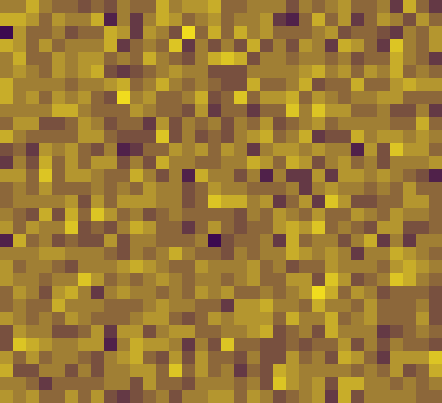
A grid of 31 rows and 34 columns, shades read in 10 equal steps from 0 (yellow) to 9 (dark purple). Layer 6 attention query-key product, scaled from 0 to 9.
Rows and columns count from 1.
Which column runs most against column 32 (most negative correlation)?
25
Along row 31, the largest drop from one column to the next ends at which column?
27
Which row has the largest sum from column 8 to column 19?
19
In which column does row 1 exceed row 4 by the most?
31
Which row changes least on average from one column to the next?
21
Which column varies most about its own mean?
1
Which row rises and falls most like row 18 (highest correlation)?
9
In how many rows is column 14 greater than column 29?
10
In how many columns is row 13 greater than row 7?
13
